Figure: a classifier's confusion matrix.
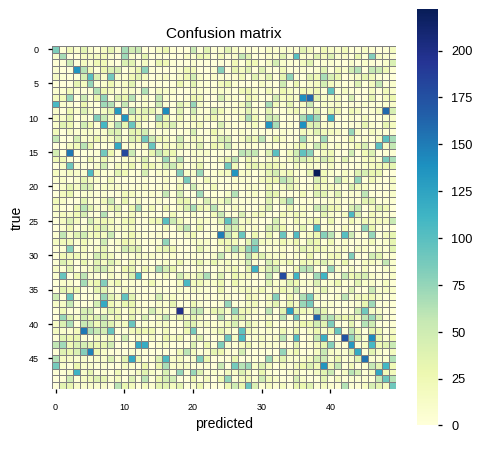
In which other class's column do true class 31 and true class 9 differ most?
16
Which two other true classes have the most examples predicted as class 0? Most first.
8, 46
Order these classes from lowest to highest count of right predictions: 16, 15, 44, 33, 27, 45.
15, 16, 27, 44, 45, 33
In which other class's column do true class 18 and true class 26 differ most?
38
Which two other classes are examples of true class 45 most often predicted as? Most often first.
11, 16
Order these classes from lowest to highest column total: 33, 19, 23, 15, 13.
23, 19, 15, 13, 33
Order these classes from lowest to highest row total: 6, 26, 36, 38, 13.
6, 26, 36, 13, 38
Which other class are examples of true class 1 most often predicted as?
35
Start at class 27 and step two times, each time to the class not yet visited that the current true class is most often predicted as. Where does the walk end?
43
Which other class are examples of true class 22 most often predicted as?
34
